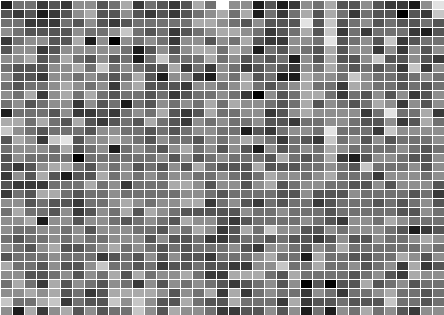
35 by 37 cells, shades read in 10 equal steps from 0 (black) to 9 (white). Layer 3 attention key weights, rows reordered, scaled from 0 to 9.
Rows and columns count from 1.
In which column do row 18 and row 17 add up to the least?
7
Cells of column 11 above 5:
5
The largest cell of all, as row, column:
1, 19
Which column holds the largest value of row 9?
30
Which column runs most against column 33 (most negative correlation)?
8
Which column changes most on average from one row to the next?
21
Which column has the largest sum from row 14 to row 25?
28
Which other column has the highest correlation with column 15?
23
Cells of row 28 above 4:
12
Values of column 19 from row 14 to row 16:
5 4 4
